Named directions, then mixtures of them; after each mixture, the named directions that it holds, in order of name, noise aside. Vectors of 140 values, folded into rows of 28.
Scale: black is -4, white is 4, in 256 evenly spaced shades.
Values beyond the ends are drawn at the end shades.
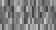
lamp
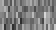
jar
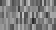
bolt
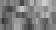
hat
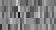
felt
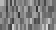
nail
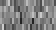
bolt, jar, lamp.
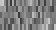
jar, nail.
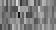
felt, hat, nail.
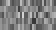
bolt.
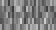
lamp.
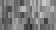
hat, lamp.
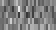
felt, lamp.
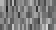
nail.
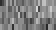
bolt, hat, nail.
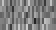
bolt, lamp, nail.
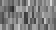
bolt, hat, lamp.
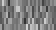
lamp.
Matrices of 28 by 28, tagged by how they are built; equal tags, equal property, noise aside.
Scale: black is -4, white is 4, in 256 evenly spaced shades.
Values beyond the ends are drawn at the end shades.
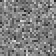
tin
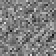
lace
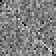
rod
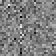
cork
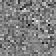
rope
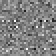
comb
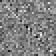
rod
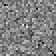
rod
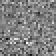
comb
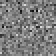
comb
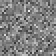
lace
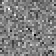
rod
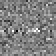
comb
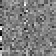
cork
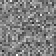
tin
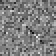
rod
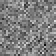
lace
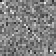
rod
